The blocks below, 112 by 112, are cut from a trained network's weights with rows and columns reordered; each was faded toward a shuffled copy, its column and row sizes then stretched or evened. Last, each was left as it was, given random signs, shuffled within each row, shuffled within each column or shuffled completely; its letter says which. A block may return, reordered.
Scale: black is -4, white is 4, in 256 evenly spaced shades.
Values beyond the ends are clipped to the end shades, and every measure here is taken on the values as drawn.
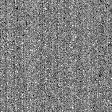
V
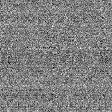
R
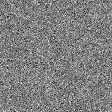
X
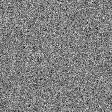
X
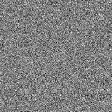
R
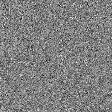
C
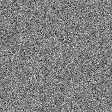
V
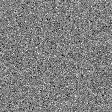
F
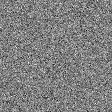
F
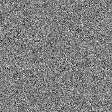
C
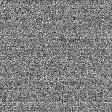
X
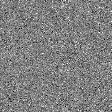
C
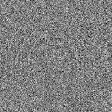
R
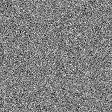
F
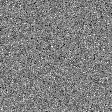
F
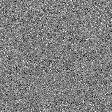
X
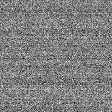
R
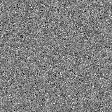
X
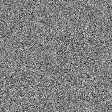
C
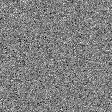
F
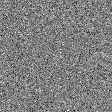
X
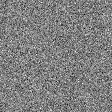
F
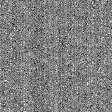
V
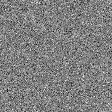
X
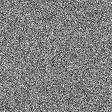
F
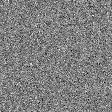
F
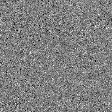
C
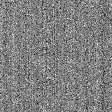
V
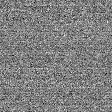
X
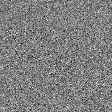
C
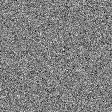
F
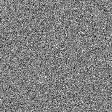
V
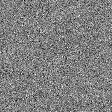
F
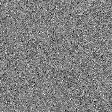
V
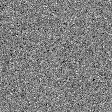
F
